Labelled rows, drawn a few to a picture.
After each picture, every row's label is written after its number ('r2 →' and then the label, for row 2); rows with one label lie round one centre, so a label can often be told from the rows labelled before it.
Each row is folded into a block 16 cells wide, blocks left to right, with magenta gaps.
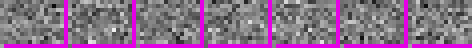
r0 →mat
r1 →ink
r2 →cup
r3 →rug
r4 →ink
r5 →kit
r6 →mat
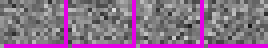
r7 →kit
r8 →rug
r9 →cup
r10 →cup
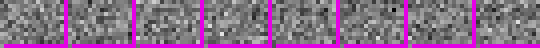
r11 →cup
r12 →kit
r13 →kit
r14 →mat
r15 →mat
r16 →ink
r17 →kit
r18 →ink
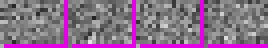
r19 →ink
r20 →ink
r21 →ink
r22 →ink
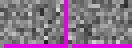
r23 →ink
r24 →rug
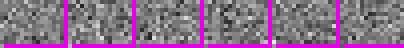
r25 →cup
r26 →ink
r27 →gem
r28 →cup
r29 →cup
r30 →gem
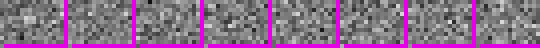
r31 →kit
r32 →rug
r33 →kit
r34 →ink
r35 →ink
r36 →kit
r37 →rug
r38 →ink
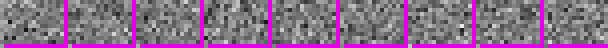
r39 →cup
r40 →mat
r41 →mat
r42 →ink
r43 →ink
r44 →kit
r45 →mat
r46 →mat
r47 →cup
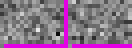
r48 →ink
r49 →cup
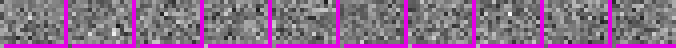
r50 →cup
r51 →rug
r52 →kit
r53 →mat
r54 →cup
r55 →ink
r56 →ink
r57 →ink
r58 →cup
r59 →rug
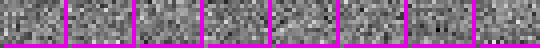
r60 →rug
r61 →rug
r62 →kit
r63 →rug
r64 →mat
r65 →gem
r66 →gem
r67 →kit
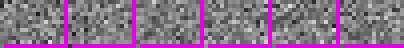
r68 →rug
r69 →rug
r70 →kit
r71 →ink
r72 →rug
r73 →gem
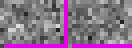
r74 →mat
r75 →mat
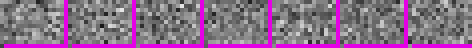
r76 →gem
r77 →gem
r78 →rug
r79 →rug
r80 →ink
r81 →mat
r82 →mat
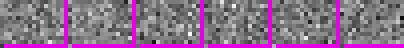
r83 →rug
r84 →mat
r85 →ink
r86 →ink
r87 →ink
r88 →rug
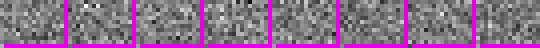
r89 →mat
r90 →gem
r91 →cup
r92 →gem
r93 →mat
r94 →gem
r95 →ink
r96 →kit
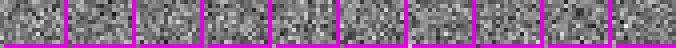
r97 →mat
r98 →rug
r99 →kit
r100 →ink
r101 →kit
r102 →kit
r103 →cup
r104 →rug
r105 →cup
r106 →cup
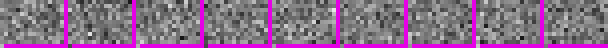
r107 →mat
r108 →rug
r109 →mat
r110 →rug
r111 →mat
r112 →ink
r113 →cup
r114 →mat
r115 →mat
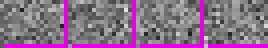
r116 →cup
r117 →ink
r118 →kit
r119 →mat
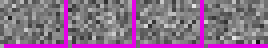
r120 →mat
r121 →kit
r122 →kit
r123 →ink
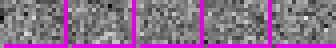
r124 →ink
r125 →rug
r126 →cup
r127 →kit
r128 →gem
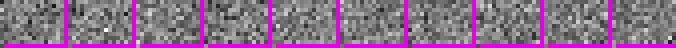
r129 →gem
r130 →ink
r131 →cup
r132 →ink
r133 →rug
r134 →rug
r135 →rug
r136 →cup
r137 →kit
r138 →gem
